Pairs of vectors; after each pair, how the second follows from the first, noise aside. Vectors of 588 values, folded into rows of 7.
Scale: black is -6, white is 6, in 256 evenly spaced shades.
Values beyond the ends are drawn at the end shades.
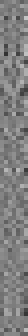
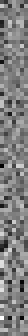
reversed, scaled up.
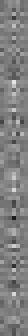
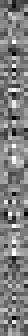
reversed, scaled up.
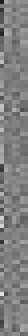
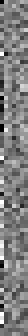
wrapped around, scaled up.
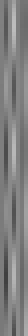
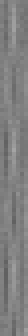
shrunk.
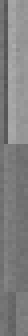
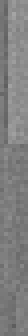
shrunk.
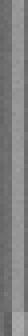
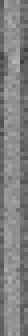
wrapped around, negated.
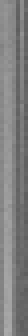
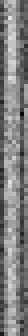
wrapped around, scaled up.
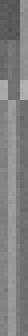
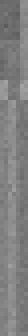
shrunk.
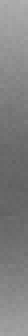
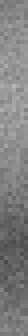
wrapped around, negated.
